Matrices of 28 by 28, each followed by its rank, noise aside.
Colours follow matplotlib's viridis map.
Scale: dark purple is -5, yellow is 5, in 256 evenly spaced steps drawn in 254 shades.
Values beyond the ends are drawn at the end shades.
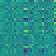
two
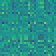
three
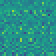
five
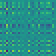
one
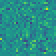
five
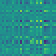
one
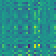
two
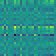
one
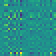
two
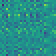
four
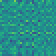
three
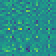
three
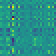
two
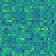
five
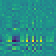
one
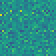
five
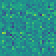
five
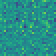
four
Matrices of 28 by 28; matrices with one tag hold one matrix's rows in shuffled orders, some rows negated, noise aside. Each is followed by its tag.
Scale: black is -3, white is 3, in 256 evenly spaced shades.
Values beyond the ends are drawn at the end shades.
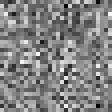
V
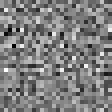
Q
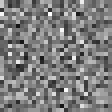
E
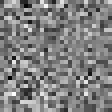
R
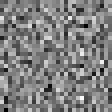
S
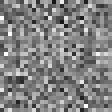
E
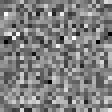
Q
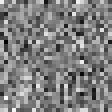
S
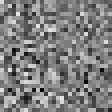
R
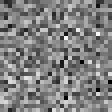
V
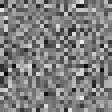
S
